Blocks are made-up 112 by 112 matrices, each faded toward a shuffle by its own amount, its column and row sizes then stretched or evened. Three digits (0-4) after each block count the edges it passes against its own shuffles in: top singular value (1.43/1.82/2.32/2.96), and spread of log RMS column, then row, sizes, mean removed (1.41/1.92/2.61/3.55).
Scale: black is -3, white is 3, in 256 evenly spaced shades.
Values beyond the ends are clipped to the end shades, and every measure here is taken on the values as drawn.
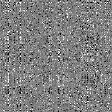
3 3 0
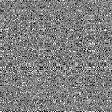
3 0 3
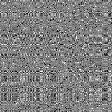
4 0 2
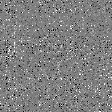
0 2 2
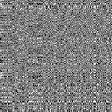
4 2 3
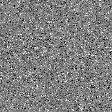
0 0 2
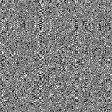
3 2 1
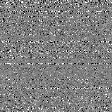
1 1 4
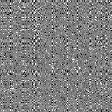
4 3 2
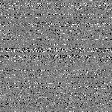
1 0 4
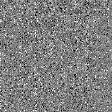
0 3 1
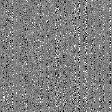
2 4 0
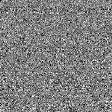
0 0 3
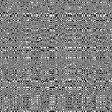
4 2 4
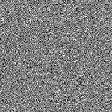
3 0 1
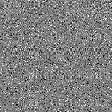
3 0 0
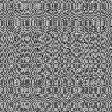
4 0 0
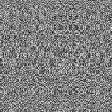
3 0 1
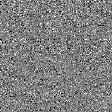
2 1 3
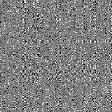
3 3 1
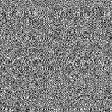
3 0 2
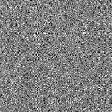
3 1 1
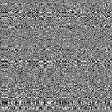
4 1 4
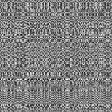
4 2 4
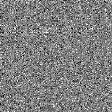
2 1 2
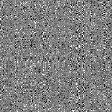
3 3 1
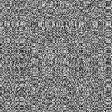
4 1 1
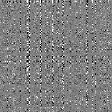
3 4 2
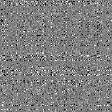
2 3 4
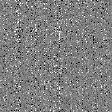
0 3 1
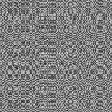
4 0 2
